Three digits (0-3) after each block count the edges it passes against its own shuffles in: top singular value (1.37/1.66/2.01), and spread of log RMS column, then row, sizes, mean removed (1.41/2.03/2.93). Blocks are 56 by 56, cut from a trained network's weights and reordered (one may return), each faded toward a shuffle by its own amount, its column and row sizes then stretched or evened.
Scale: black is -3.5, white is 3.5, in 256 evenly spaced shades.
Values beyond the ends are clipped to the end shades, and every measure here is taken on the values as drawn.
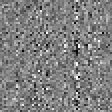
2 2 1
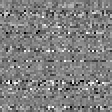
1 0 3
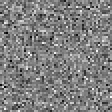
2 0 0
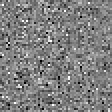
0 2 0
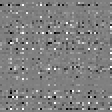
1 2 3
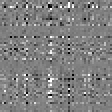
3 2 3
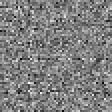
1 1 2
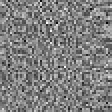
3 1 0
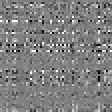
3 2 3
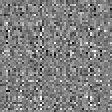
3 2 2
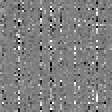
2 3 1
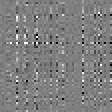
3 3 2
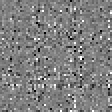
1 2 1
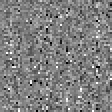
0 2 0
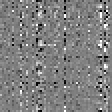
2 3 1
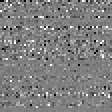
1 0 3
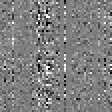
2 3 2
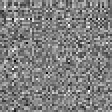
3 1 1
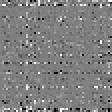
1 2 3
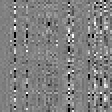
3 3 0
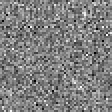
2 0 0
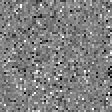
0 1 0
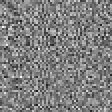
3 0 1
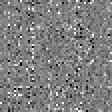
1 2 1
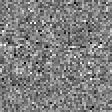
0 0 1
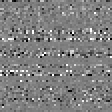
1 0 3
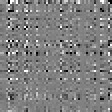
3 3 3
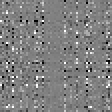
1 3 2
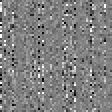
1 3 0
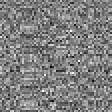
3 0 1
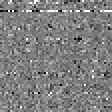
2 0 2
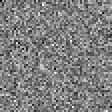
1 0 0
